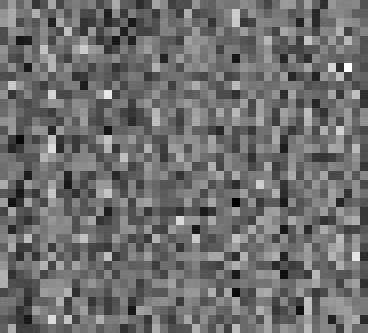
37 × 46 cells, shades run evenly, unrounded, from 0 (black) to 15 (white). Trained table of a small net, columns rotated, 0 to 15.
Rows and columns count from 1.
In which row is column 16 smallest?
4
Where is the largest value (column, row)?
44, 8
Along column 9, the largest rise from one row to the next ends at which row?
36
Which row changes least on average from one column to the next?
32
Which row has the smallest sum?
9
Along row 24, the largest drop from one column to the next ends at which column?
14
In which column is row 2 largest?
30
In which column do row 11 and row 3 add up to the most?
45
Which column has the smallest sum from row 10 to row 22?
3
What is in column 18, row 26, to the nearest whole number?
6
